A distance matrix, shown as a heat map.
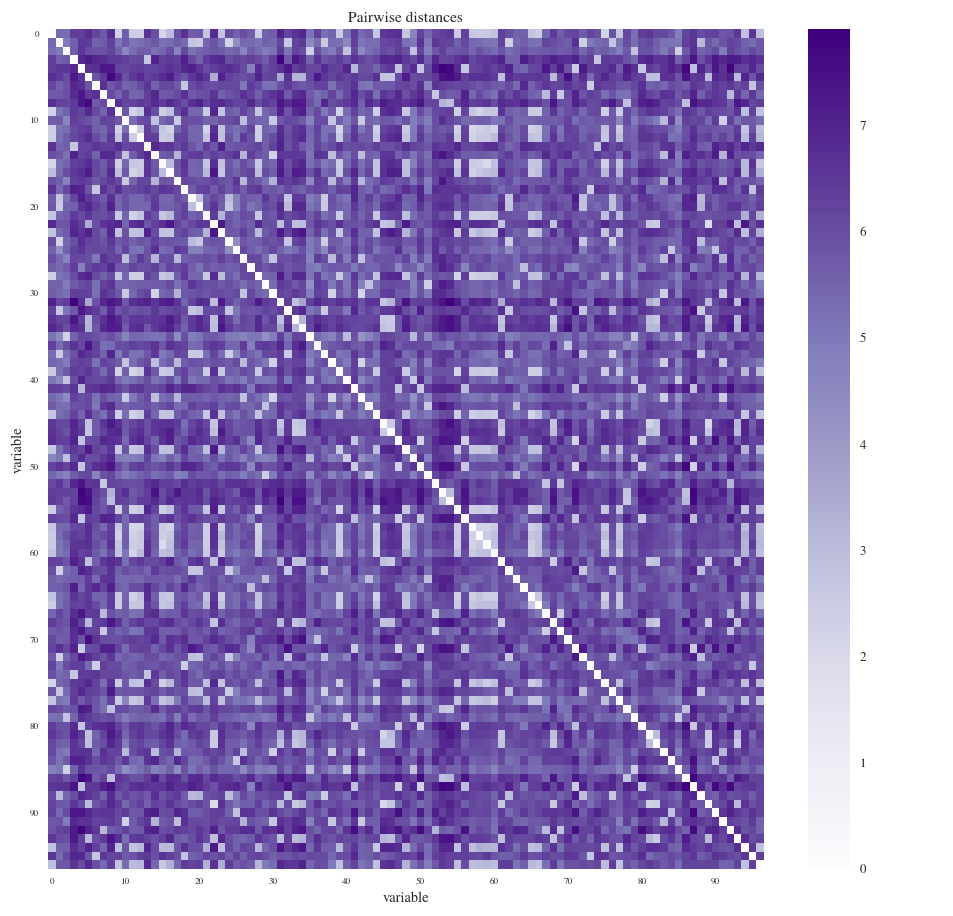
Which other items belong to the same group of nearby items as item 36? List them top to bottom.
70
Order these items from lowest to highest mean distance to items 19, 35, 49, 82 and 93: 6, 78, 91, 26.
26, 91, 6, 78
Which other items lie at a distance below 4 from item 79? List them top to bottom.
2, 35, 40, 49, 85
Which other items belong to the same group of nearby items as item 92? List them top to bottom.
7, 52, 67, 69
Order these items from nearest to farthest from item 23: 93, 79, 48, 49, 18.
48, 49, 79, 18, 93
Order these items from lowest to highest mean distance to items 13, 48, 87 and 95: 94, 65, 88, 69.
65, 94, 88, 69
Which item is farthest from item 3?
31
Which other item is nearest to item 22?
89
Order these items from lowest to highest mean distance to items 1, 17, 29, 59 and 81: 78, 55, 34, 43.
43, 55, 34, 78
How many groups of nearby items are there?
14
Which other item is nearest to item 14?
30
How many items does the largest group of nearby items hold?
23
